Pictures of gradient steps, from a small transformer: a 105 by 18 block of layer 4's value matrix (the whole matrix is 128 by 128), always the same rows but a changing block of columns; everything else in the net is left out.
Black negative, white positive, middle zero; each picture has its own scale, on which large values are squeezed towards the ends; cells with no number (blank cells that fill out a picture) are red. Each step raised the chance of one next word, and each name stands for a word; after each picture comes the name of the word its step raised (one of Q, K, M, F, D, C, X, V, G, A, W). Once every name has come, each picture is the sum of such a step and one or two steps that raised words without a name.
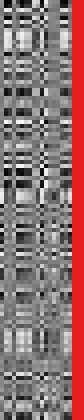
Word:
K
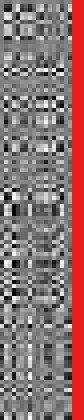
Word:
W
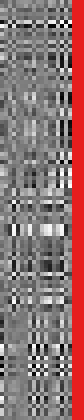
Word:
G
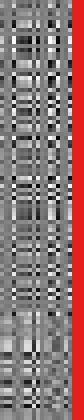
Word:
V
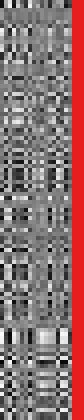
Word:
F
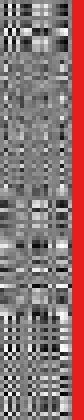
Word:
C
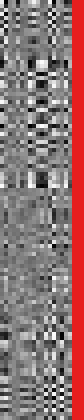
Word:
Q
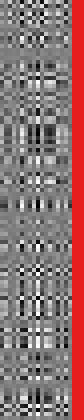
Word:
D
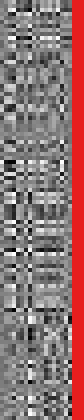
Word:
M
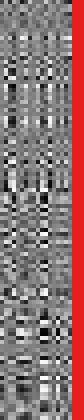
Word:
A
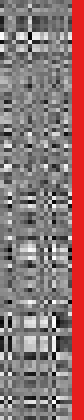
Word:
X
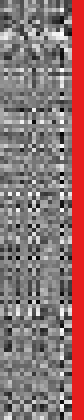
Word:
X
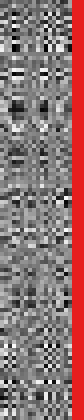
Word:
Q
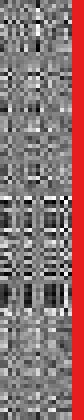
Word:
V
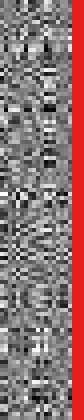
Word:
M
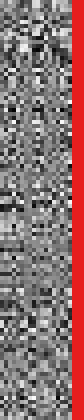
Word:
X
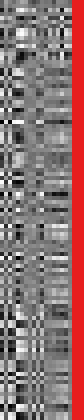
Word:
K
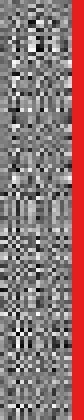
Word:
V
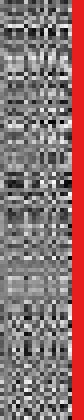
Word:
Q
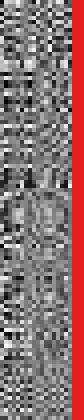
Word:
Q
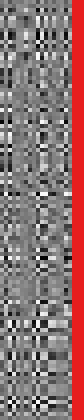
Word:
X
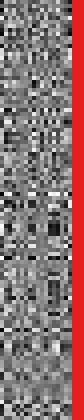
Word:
D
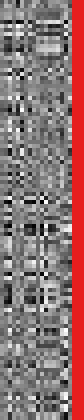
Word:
G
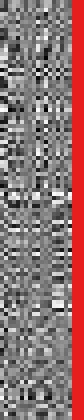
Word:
M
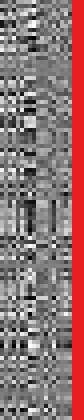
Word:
D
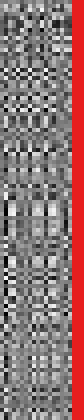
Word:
W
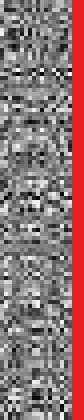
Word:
W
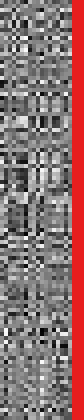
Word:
A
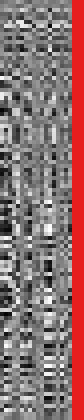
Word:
G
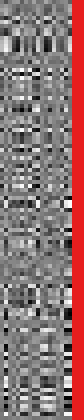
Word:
C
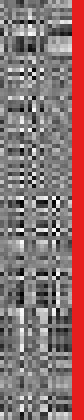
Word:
C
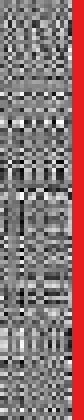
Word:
F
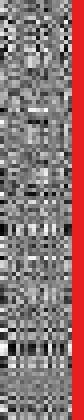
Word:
G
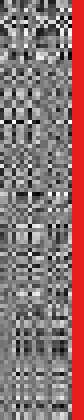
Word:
K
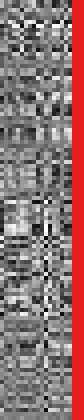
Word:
G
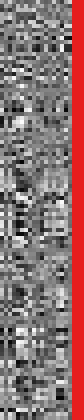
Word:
A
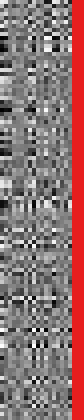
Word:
D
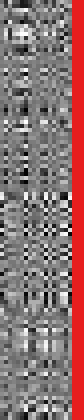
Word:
K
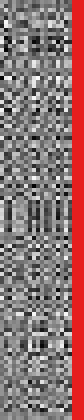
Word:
V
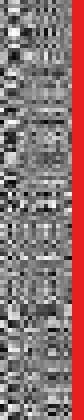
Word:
D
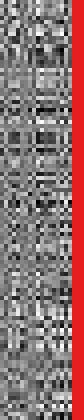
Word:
D
